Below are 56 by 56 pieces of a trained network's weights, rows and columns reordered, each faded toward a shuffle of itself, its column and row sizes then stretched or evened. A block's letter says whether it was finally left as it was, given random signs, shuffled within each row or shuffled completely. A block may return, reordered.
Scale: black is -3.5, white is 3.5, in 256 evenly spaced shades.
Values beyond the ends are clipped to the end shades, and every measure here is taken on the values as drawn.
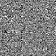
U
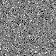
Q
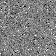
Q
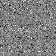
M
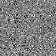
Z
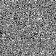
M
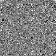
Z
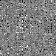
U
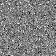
Q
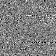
M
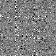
Z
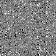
Z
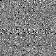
Z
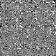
Z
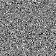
M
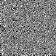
Z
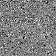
M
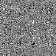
Z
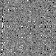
U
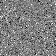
Q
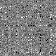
U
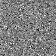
M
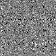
Z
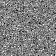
Q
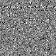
Z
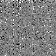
Z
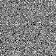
Z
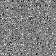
M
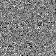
M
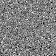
M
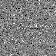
M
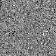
Z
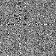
Z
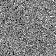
Q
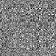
U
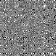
U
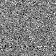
M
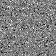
M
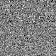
M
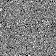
M
